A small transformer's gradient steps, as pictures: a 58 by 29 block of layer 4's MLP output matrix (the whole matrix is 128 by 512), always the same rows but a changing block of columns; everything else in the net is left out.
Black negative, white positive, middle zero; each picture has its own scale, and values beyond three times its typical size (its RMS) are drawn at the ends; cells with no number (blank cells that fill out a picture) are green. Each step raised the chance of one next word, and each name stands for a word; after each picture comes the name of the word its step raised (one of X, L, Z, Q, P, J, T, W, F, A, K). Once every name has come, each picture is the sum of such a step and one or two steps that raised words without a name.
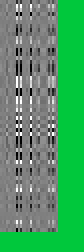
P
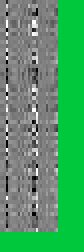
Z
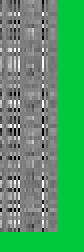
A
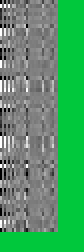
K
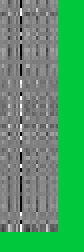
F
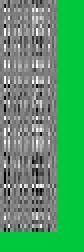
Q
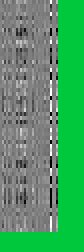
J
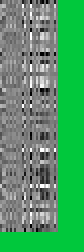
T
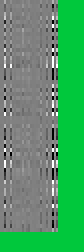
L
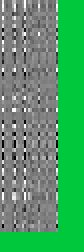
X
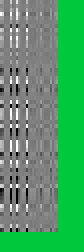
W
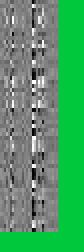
K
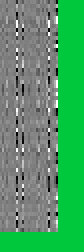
Z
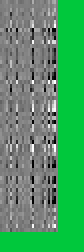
J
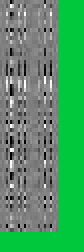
P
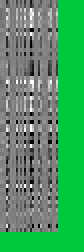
Q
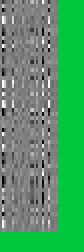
J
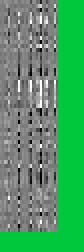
K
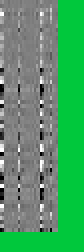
W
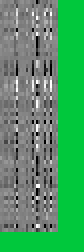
Q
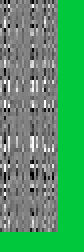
K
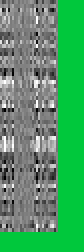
K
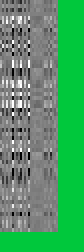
L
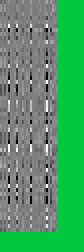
J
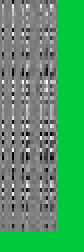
X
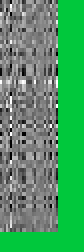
P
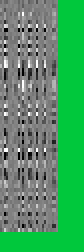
L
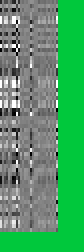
L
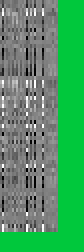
F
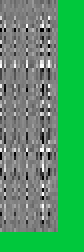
L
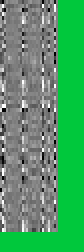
X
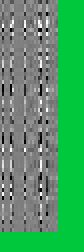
Z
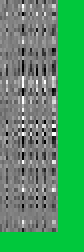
P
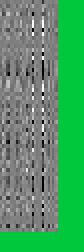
Z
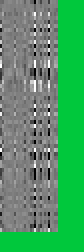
L
